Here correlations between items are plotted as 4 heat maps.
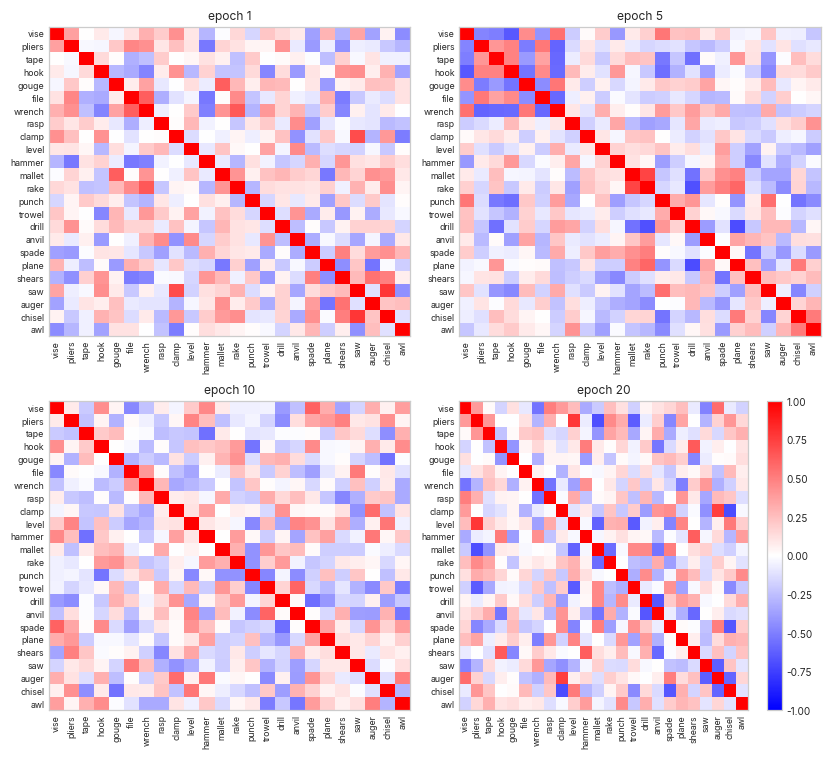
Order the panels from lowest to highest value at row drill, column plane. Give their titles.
epoch 5, epoch 10, epoch 1, epoch 20
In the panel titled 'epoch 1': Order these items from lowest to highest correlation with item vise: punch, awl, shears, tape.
awl, shears, punch, tape
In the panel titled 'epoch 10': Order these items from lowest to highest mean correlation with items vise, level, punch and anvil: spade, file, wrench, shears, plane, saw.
file, saw, wrench, shears, plane, spade
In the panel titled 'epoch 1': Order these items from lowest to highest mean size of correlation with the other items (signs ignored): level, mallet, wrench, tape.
tape, level, mallet, wrench
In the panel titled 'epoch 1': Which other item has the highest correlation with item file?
wrench
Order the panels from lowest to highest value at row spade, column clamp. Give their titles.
epoch 1, epoch 10, epoch 5, epoch 20
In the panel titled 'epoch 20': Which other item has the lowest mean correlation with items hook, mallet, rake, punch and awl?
anvil
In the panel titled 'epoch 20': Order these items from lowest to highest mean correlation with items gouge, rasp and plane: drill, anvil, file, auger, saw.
saw, anvil, file, auger, drill
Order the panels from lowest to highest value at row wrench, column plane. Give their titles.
epoch 20, epoch 5, epoch 10, epoch 1
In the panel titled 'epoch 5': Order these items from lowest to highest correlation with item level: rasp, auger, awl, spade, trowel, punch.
awl, auger, rasp, trowel, punch, spade
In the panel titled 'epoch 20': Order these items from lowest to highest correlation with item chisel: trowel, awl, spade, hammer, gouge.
spade, trowel, hammer, awl, gouge
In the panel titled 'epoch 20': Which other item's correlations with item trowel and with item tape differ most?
pliers
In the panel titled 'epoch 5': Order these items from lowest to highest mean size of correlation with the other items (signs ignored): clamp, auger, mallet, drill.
clamp, auger, mallet, drill
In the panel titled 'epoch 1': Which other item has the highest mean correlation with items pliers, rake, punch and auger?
mallet
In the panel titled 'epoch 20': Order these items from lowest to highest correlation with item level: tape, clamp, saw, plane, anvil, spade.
spade, saw, clamp, anvil, tape, plane
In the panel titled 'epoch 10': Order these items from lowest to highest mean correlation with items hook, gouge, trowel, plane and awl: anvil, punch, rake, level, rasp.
punch, rasp, anvil, level, rake
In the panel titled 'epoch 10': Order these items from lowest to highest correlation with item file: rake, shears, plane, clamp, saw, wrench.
clamp, plane, shears, rake, wrench, saw
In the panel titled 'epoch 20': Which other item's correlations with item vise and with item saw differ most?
auger
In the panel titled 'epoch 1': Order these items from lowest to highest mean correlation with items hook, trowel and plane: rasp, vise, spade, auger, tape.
auger, spade, tape, rasp, vise
